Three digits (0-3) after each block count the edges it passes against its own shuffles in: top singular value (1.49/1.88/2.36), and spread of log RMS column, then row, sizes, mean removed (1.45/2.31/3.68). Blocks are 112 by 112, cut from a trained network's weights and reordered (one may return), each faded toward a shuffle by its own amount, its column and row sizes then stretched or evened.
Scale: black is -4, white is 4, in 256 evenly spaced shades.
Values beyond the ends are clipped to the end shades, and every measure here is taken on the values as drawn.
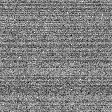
3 0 0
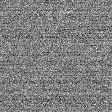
1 0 1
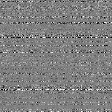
1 1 3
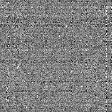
1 2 1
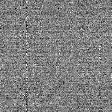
1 2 0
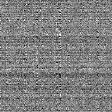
3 2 1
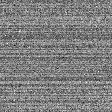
3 0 0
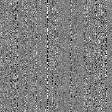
1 3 0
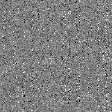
1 2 0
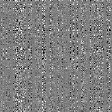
0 3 2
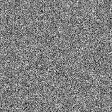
0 1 0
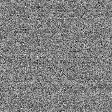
0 1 0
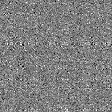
2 0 1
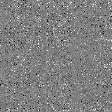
0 2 1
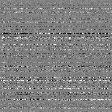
2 1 3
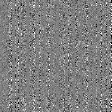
0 3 1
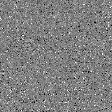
0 1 1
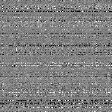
3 2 3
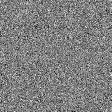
0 0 1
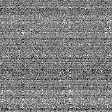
3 2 2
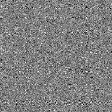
2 1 2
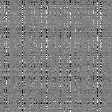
3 3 1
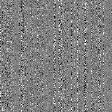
0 3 0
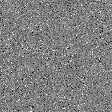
1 0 0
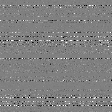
2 0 3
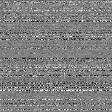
2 0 3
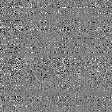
0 2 3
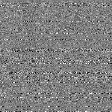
0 0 3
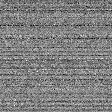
3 0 2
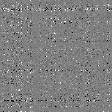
1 2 2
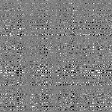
1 2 3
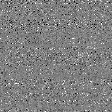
0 1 2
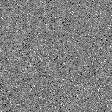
1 0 0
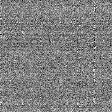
1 2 0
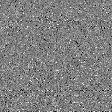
2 0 1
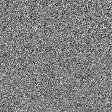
0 0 1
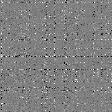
2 2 2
